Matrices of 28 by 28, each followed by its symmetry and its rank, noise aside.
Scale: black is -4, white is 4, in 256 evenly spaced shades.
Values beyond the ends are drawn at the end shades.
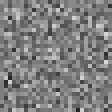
no symmetry, rank eight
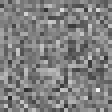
antisymmetric, rank six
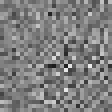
symmetric, rank six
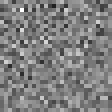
no symmetry, rank six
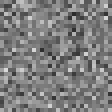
no symmetry, rank eight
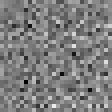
no symmetry, rank eight
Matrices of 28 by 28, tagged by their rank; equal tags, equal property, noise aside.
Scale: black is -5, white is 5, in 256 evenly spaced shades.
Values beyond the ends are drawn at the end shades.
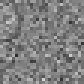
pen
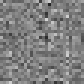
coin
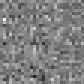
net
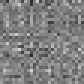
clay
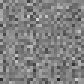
clay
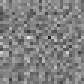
coin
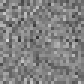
coin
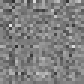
clay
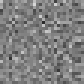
coin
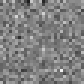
clay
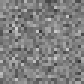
coin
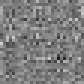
clay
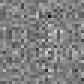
net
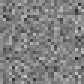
pen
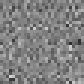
clay
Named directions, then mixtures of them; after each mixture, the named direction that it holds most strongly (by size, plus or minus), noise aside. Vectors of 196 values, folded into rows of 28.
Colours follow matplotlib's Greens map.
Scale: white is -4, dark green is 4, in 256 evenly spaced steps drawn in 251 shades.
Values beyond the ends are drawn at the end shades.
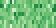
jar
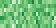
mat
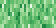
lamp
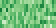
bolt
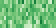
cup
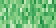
cup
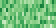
bolt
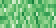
mat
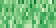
cup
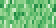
jar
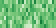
cup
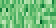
bolt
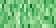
lamp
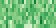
cup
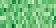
mat
